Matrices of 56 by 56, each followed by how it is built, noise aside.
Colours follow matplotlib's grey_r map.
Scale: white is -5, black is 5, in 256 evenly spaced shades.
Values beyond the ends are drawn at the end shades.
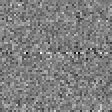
uneven rows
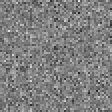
uneven columns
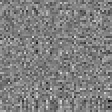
low rank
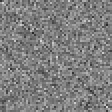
diagonal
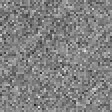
Hankel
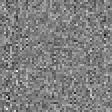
uneven columns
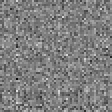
low rank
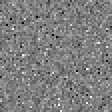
sparse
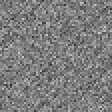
Hankel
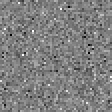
sparse
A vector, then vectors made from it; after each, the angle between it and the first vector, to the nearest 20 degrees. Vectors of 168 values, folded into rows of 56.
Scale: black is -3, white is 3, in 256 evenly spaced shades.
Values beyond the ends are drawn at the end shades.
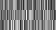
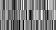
140 degrees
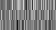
120 degrees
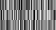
60 degrees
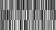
20 degrees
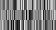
160 degrees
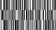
120 degrees
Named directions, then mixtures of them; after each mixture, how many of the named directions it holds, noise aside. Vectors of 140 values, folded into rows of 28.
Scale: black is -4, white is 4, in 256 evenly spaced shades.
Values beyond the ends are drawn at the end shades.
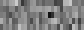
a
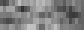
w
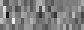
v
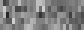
two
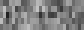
three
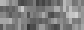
two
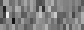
one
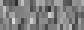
two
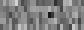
one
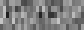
two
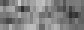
one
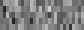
two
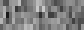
three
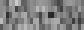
three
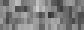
three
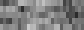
two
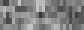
two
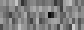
one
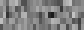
two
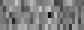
three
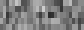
three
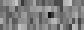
one
